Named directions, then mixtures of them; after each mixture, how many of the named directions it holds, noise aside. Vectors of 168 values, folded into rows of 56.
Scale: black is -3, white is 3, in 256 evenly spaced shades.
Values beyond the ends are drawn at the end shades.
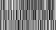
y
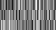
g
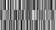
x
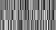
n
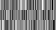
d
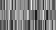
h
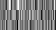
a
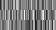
four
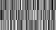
four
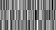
four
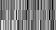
four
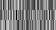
three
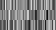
one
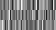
four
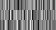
four
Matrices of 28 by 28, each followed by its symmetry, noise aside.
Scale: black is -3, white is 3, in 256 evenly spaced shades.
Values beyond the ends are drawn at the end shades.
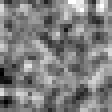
antisymmetric.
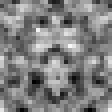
mirrored left to right.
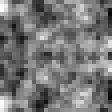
mirrored top to bottom.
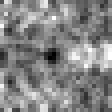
mirrored top to bottom.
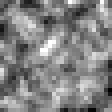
symmetric.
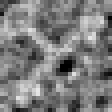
symmetric.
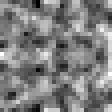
mirrored top to bottom.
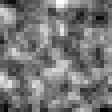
no symmetry.
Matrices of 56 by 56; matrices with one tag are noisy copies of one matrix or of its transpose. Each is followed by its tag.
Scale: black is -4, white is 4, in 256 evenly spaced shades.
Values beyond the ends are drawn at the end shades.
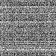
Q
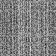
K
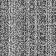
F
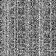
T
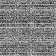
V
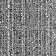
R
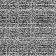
V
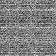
V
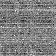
V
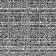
R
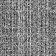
K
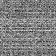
K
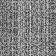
K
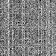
R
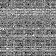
F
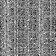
T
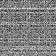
R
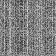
V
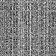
K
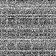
T
